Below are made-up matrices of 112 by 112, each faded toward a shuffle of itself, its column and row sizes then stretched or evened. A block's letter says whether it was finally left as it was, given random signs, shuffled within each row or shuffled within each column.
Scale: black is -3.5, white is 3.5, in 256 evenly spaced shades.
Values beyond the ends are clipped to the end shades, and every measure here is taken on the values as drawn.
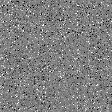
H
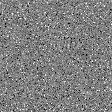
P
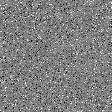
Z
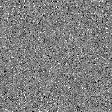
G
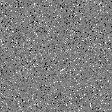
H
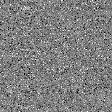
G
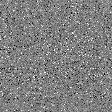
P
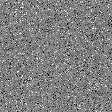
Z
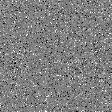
H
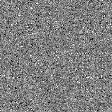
G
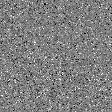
P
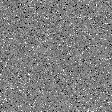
P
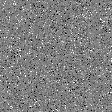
Z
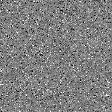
H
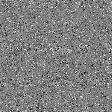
P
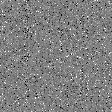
Z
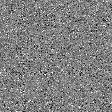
H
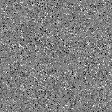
G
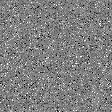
P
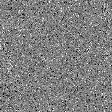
Z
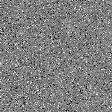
Z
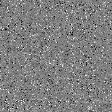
H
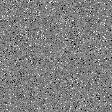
H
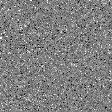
G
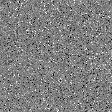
Z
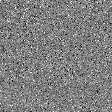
P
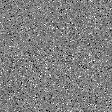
H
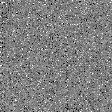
H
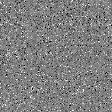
G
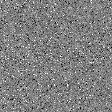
H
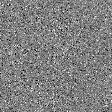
H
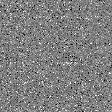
G
